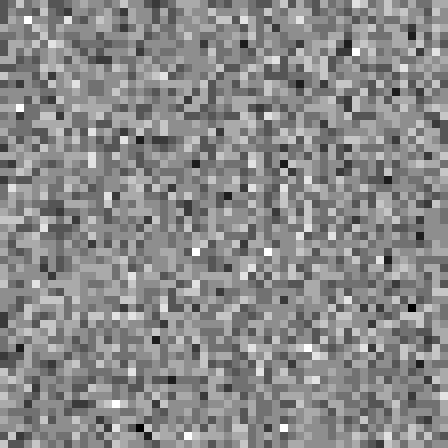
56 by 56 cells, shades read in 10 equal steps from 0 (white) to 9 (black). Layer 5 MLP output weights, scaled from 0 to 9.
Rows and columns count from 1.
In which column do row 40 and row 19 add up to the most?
1
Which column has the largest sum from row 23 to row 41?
8
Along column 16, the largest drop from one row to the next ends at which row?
18
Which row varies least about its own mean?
52
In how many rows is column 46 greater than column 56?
22
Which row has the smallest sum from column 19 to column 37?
35
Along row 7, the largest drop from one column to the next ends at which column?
45
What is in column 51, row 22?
5
